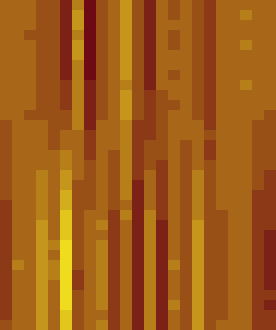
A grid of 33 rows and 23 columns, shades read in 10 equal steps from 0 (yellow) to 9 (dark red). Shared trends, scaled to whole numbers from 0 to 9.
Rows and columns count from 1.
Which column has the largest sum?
12
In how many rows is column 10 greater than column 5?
18
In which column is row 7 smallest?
11
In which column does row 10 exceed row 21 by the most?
6
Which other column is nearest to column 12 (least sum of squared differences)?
14
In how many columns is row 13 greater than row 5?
8
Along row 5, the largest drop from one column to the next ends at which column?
7
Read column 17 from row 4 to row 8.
6 6 6 6 6
